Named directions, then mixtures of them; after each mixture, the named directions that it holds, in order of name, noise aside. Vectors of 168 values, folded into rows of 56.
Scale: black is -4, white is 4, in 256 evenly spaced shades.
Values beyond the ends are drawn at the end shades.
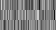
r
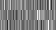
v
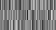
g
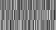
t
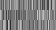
r, t, v.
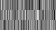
r.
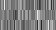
r, v.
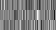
r, t, v.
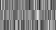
g, r, v.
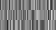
g, v.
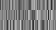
g, t, v.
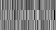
r, t.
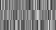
g, r, v.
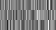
g, v.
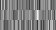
g, r, v.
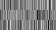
t, v.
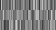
g, r.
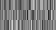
g.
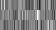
r, v.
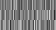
t.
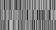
g, t, v.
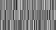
t.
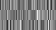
g, t, v.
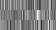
r, t, v.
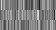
r.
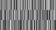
t.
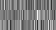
r, t, v.
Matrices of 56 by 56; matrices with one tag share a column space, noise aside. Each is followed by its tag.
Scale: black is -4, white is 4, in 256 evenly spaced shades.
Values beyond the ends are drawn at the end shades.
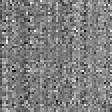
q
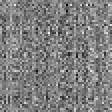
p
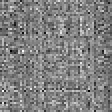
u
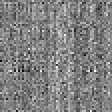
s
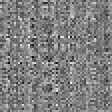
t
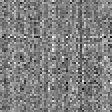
t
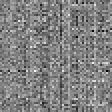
q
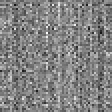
p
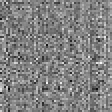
t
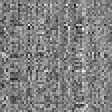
p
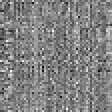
s
